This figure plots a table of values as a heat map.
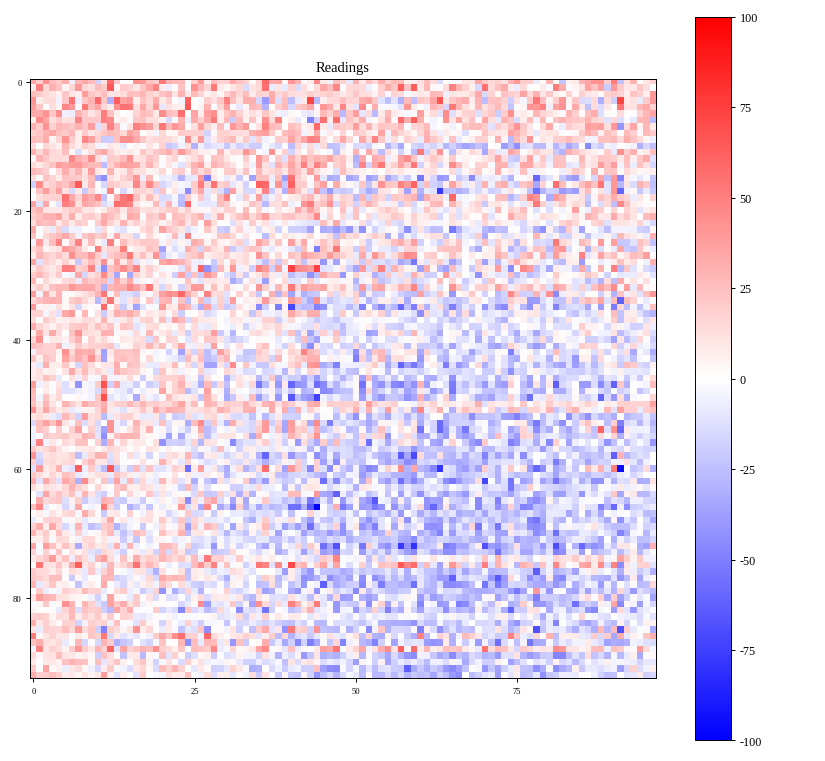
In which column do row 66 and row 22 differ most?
44
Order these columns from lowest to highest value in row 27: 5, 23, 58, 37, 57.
23, 37, 5, 57, 58
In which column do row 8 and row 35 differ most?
40
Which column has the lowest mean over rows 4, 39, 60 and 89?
63
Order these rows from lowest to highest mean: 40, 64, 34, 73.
73, 64, 40, 34
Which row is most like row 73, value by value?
89
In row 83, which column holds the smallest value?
79
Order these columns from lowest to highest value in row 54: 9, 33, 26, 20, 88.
33, 20, 9, 26, 88
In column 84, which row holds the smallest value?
81
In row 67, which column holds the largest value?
8
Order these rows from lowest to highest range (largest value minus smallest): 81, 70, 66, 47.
70, 81, 47, 66
